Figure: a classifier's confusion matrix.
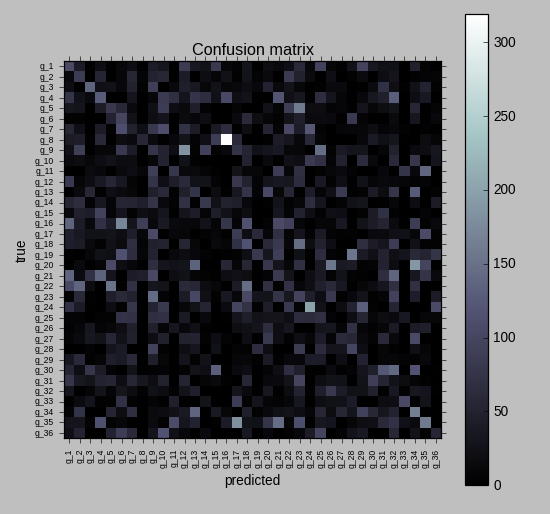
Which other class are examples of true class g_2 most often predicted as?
g_22
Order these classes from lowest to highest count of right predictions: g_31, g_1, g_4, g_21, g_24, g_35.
g_31, g_21, g_1, g_4, g_35, g_24
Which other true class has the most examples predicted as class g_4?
g_21
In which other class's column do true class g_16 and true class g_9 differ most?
g_12
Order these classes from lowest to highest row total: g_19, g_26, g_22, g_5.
g_26, g_5, g_19, g_22
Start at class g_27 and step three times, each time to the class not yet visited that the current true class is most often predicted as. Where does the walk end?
g_20
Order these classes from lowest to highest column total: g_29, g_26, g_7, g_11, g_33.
g_33, g_11, g_26, g_29, g_7
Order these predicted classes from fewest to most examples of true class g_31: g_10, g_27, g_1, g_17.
g_17, g_27, g_10, g_1
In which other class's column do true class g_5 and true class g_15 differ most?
g_23
